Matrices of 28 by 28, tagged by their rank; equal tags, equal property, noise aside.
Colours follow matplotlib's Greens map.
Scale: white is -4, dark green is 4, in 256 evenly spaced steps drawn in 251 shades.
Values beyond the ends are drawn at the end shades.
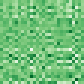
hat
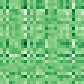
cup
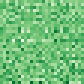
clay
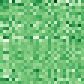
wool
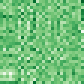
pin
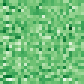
clay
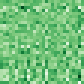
hat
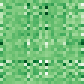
hat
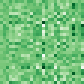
wool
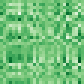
hat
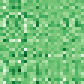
pin
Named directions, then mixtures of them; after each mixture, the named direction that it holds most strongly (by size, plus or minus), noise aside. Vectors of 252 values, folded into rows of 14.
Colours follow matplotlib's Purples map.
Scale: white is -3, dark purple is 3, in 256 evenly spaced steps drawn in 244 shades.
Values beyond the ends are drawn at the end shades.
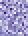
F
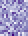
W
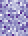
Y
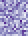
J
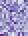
W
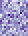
Y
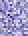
J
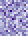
J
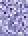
F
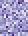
W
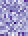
W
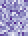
W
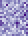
J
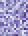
J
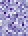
F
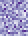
J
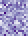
F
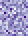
F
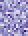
J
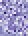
F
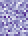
J
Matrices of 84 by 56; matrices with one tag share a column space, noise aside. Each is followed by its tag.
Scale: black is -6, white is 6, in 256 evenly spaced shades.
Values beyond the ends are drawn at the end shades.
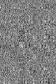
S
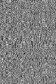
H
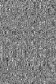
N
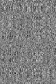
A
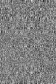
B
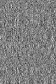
S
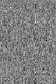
S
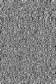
B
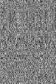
H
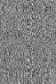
A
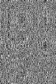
H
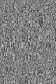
S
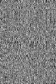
H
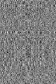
N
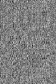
H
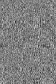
S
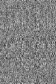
H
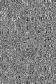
B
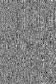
H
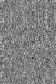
H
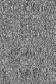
A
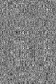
N
